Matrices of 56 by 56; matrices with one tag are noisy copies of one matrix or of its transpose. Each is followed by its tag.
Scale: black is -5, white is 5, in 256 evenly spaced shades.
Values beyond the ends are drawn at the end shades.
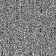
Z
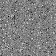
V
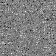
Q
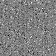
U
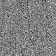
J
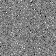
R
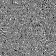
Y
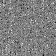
Q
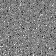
Z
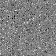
V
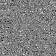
Q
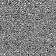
V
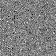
V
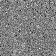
R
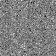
R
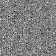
V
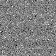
R
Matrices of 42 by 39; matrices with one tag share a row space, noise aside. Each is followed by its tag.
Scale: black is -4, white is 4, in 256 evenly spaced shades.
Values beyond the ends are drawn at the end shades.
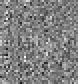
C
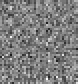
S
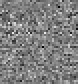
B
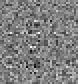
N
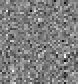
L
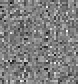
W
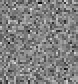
L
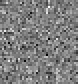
S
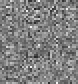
N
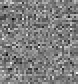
B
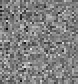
C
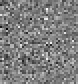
C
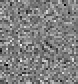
C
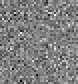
W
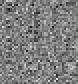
N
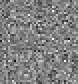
L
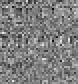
B
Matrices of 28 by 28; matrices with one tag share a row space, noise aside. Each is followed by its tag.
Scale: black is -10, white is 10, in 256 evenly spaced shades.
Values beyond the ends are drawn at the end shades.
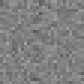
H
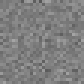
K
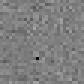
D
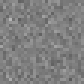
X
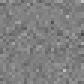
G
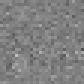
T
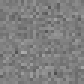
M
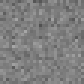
T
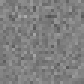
M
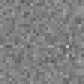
G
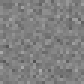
K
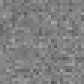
T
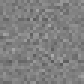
D
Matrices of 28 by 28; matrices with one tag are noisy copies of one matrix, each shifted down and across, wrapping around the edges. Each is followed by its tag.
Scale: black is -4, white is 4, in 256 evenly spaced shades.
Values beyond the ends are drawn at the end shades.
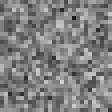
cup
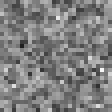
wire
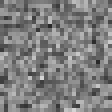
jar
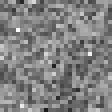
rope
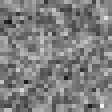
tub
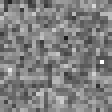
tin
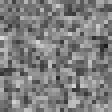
jar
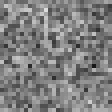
tin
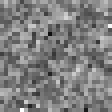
rope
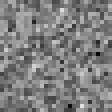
tub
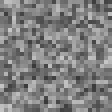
jar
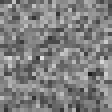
tub
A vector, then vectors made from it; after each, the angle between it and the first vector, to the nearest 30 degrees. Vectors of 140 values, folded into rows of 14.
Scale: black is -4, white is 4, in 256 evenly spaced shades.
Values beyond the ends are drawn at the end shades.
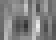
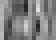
150 degrees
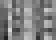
90 degrees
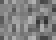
90 degrees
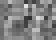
60 degrees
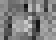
150 degrees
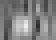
150 degrees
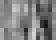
60 degrees
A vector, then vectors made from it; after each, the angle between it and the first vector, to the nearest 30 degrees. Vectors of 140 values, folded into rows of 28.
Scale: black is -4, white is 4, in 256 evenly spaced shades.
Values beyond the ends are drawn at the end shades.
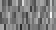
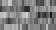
120 degrees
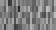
60 degrees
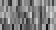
60 degrees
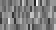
60 degrees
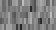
30 degrees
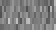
90 degrees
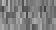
90 degrees
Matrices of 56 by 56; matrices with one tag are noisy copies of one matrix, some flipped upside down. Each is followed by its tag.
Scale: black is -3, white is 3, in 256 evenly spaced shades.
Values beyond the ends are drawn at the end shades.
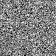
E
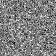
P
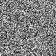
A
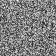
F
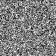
F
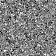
P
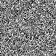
P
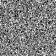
P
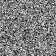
A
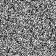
F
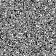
P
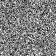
E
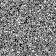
P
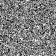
F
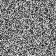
F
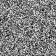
F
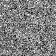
E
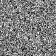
E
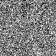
E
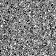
F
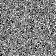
F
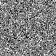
P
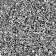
P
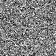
A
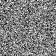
A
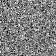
F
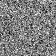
F
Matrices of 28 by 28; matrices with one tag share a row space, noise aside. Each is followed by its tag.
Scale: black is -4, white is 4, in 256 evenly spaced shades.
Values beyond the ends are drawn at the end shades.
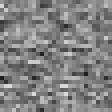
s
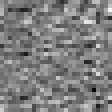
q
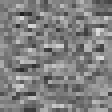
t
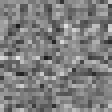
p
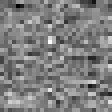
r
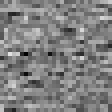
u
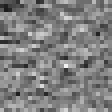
s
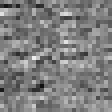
s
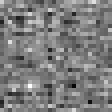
r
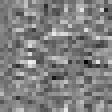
t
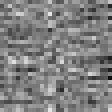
r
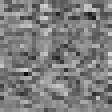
q
